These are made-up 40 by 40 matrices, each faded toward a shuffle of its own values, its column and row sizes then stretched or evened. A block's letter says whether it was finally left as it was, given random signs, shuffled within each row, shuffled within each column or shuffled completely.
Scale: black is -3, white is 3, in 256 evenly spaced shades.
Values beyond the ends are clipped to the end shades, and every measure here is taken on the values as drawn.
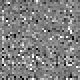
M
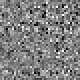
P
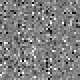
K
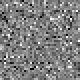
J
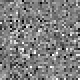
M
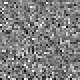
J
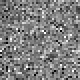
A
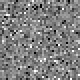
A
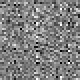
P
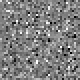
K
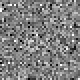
J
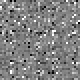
M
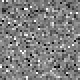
A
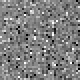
K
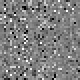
K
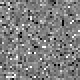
A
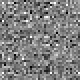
P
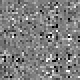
M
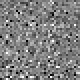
P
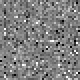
K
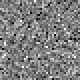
A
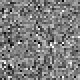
M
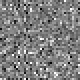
P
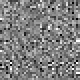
P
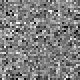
M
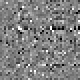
P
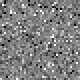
A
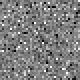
A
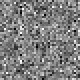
K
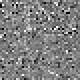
J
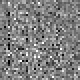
M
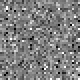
M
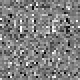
P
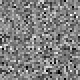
M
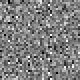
K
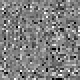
P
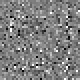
P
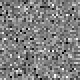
J
